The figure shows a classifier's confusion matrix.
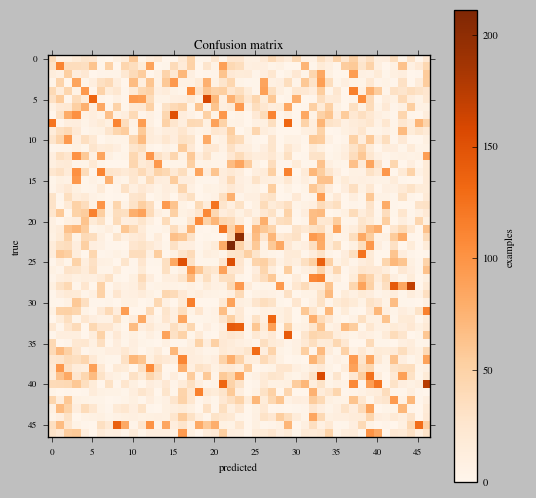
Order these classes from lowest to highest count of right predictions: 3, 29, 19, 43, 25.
29, 25, 43, 3, 19
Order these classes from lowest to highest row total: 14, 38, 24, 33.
24, 38, 33, 14
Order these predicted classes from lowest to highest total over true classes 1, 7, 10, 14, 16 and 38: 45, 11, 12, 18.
45, 18, 11, 12
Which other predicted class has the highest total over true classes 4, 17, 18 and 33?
22
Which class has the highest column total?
33
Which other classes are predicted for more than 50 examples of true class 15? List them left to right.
3, 7, 33, 34
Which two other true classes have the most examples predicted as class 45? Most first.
8, 20
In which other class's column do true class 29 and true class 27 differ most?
32
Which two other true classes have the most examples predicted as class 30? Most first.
5, 40
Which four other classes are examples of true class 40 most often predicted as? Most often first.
46, 21, 37, 39
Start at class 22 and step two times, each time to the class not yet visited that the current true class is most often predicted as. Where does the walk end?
39
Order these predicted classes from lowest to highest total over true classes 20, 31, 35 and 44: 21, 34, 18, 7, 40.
7, 40, 34, 21, 18
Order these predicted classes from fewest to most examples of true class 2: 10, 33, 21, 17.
17, 10, 21, 33
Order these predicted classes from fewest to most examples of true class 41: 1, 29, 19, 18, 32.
1, 19, 29, 32, 18
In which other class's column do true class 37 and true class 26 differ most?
16
